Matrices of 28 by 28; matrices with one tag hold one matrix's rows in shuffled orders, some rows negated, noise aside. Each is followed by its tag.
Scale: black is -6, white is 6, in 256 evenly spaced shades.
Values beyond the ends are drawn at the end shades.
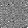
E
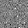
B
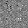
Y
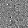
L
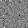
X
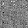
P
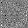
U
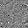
E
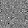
E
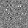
Y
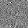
L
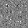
Y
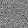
U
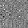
X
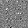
Y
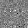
B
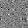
E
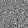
B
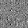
L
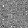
P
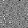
X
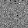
B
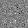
B
